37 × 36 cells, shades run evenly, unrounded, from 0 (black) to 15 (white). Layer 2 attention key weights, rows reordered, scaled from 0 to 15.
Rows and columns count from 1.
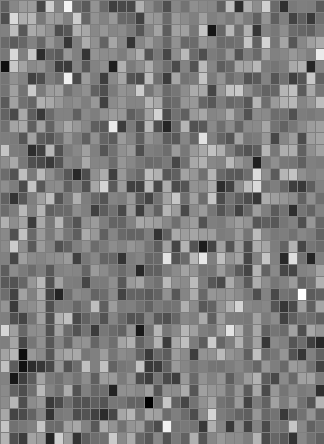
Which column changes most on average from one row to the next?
33
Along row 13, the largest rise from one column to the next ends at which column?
6
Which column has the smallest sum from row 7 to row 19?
34
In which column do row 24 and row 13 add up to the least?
28
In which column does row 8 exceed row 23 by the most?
16
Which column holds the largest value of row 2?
2
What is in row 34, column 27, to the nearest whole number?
9
